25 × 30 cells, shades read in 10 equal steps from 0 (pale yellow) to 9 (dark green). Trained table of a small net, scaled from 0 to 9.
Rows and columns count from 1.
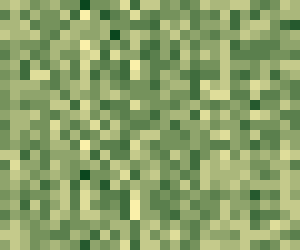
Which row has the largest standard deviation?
8
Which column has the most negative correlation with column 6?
27
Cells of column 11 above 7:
2
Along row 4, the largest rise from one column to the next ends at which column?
12
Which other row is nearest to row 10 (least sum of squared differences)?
14
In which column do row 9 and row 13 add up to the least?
21
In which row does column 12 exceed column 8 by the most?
4
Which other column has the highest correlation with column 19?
9
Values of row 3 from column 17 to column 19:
2 4 2
